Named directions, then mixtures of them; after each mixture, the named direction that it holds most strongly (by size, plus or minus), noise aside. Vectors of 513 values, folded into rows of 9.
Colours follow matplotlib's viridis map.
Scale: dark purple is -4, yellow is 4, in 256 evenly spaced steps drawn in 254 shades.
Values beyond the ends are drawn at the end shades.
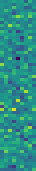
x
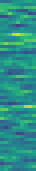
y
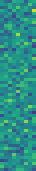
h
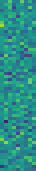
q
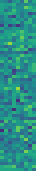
x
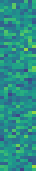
q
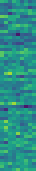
y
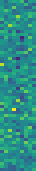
x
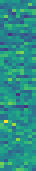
y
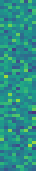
h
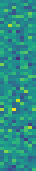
x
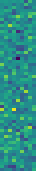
x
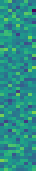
h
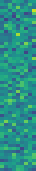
h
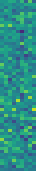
x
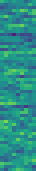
y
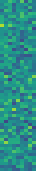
q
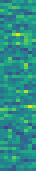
y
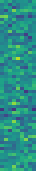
x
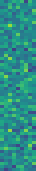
h
